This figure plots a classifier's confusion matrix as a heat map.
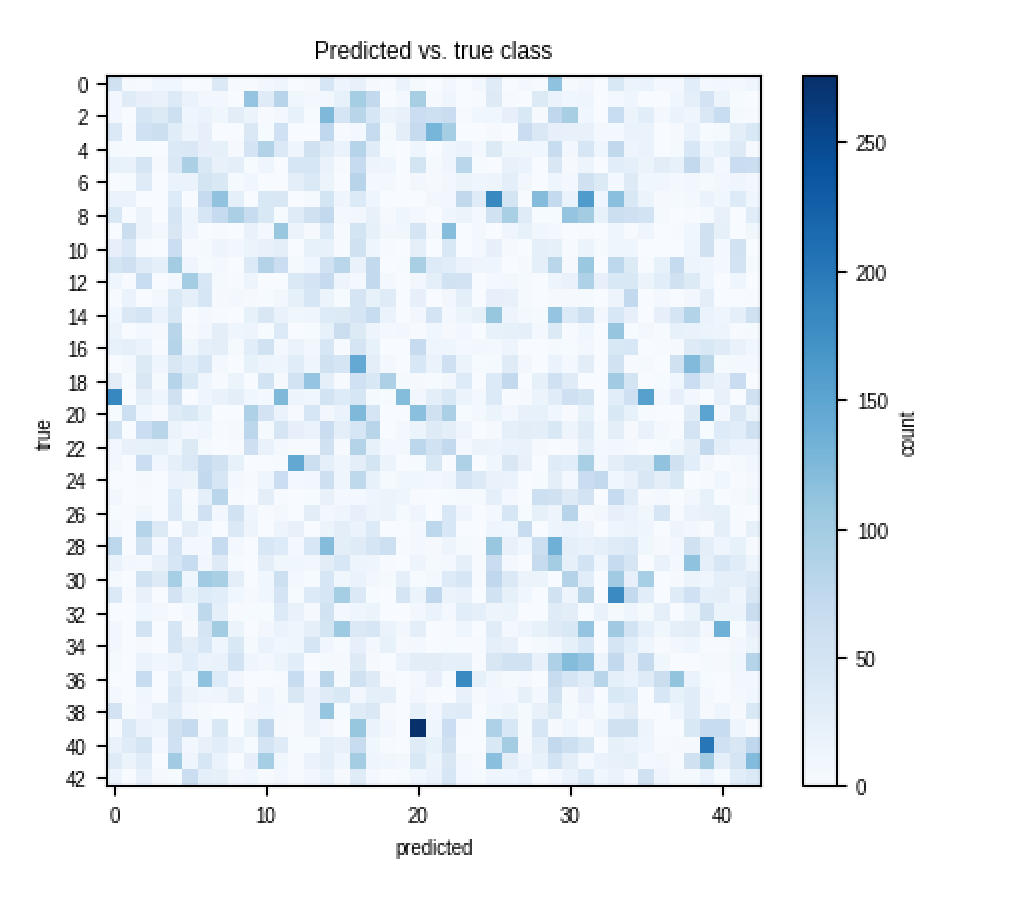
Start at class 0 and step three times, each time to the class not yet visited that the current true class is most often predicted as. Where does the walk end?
14
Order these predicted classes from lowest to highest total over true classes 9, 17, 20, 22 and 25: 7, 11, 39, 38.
7, 11, 38, 39
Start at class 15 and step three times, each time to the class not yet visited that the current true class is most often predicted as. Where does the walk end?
39
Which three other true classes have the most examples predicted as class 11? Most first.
19, 9, 1
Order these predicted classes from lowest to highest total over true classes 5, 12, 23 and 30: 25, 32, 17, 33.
32, 25, 17, 33
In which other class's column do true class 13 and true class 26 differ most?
30
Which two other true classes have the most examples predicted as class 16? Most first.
17, 20
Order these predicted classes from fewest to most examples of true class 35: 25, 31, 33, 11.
11, 25, 33, 31
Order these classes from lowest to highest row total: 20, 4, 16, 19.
16, 4, 20, 19
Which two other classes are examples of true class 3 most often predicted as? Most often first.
21, 22
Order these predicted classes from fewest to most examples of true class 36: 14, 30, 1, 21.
1, 21, 30, 14
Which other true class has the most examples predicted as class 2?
27
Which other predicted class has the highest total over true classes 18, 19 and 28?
0
